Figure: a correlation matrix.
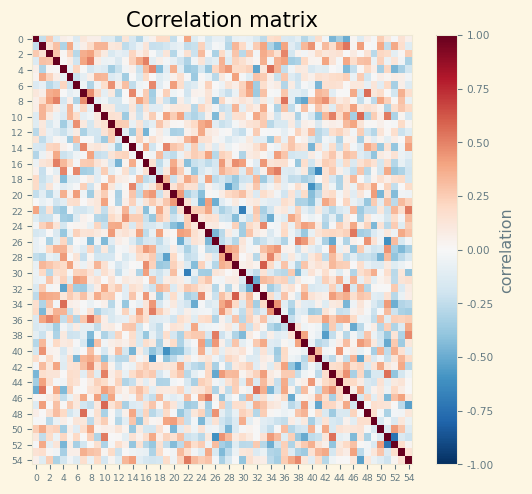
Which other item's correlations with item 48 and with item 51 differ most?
26
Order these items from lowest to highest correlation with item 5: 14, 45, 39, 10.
14, 39, 45, 10
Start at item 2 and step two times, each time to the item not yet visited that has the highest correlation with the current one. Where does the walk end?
8
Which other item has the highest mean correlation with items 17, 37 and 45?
43
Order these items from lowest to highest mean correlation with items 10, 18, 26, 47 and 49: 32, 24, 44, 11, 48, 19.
24, 44, 48, 11, 32, 19
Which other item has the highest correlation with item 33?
29
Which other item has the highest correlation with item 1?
45
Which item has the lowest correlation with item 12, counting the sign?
16
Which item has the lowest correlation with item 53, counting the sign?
27
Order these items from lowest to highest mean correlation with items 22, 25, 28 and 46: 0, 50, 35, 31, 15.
50, 0, 35, 31, 15
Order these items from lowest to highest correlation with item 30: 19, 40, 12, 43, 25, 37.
25, 12, 19, 43, 40, 37
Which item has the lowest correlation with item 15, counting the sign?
49
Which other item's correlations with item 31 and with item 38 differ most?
42
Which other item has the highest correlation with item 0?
22
